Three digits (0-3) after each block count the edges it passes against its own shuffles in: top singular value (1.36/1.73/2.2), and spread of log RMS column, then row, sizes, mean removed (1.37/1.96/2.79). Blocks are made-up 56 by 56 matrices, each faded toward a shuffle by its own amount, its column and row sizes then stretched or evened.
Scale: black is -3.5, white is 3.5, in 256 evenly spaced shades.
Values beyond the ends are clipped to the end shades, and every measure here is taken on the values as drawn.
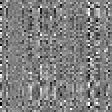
3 3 0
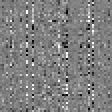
2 3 1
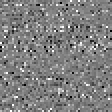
1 0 2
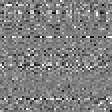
3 0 3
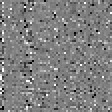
2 2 0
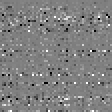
0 1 3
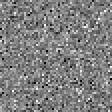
0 0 0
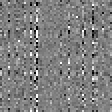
3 3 1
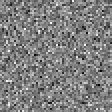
1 0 0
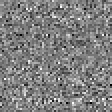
1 0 2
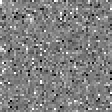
0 1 1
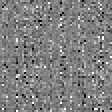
0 3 1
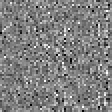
2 2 0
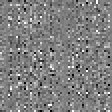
1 3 1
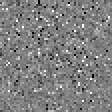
0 1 0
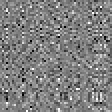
3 2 0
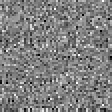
2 0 1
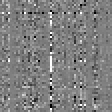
2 3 1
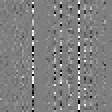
3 3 0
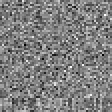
2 0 0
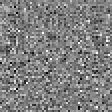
2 1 1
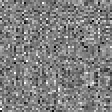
3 1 1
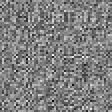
3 1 1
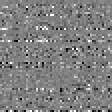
2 1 3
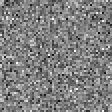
0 0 0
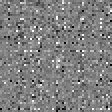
0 2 2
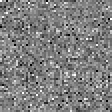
1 0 0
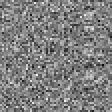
2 1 0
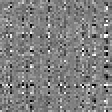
3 3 2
